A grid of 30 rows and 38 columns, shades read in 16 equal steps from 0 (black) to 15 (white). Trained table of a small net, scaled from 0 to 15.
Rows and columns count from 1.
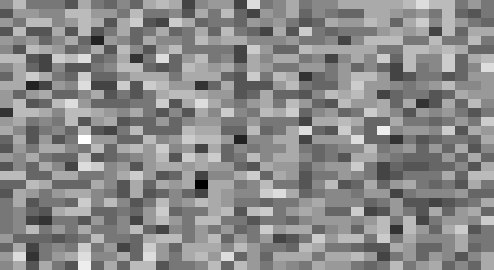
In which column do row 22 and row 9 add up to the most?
22
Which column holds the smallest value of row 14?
24
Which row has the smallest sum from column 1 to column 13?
25
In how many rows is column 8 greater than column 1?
14
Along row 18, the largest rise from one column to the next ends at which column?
15
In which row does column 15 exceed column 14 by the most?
18
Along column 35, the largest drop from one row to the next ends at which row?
9
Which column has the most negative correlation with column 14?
2
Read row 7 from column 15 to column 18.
9 11 7 8
